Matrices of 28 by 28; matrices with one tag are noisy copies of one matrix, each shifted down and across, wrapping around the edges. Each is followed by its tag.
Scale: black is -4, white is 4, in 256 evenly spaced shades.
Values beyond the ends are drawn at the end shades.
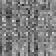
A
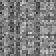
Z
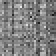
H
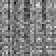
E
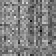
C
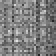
H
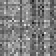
C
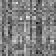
A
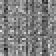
E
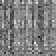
A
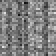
Z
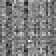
E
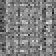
H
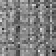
Z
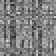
A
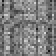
C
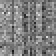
C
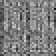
A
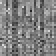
A
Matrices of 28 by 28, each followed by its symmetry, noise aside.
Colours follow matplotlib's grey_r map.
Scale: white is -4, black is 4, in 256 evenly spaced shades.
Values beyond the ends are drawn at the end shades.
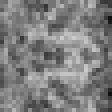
mirrored top to bottom.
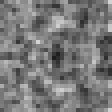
mirrored top to bottom.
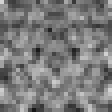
mirrored left to right.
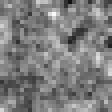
symmetric across the other diagonal.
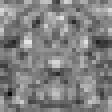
mirrored left to right.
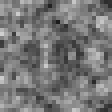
mirrored top to bottom.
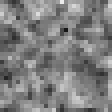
antisymmetric.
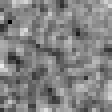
symmetric across the other diagonal.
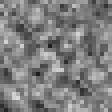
symmetric across the other diagonal.
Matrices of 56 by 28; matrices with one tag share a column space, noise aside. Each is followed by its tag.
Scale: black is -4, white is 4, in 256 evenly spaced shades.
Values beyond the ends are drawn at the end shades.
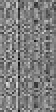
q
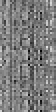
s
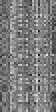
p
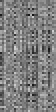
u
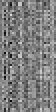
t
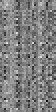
t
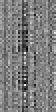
u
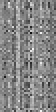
q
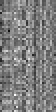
s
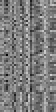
p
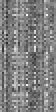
u
